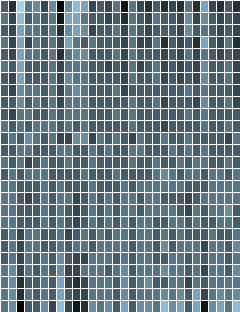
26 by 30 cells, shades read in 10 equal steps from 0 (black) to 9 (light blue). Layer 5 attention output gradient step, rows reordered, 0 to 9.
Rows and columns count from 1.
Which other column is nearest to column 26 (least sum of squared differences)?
9
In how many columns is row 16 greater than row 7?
15
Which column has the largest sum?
3
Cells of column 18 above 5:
1
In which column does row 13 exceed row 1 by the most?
8
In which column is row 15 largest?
21
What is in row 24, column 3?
2
